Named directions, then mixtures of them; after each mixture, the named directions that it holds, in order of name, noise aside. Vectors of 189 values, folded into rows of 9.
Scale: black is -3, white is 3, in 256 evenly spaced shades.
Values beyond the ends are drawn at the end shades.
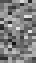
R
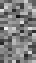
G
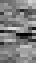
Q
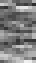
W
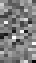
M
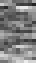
W.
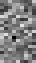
G, M.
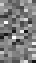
M.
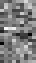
G, Q.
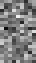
G.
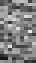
R, W.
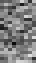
R, W.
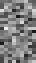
G.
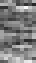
W.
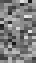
R.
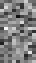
G.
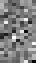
M.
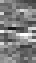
Q.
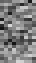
R, W.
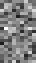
G.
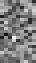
G, M.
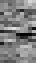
Q.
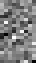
M.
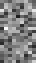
G.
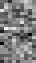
G, Q.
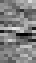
Q.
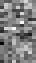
G, Q.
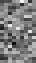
R.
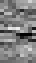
Q.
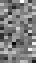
M, R.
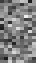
R.
